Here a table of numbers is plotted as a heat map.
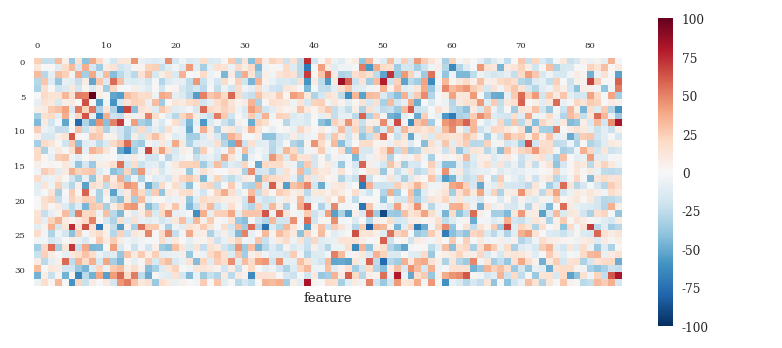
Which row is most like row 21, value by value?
18
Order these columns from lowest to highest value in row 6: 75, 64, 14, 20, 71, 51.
71, 20, 14, 51, 64, 75
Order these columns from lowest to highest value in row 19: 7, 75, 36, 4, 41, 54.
4, 41, 36, 54, 75, 7
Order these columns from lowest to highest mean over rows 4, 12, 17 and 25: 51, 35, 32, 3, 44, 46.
44, 32, 3, 35, 46, 51
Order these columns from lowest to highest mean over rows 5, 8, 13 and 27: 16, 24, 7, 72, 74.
24, 72, 74, 16, 7
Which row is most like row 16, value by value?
20
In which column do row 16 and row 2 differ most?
39
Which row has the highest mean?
5
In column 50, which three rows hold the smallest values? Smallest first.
22, 29, 2
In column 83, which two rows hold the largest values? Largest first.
31, 9
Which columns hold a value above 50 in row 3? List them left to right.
11, 44, 45, 50, 80, 84
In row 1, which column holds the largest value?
47
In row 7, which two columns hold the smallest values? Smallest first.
12, 84
